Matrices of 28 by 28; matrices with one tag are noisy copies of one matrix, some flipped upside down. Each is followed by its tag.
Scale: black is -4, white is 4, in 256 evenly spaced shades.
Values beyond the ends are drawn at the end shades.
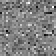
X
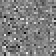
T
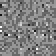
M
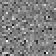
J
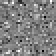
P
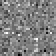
P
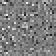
J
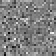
T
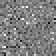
T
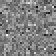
X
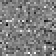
X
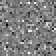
X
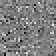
T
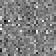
M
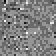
T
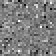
P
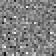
T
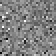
J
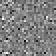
J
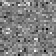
P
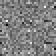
X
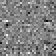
X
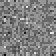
T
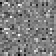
P
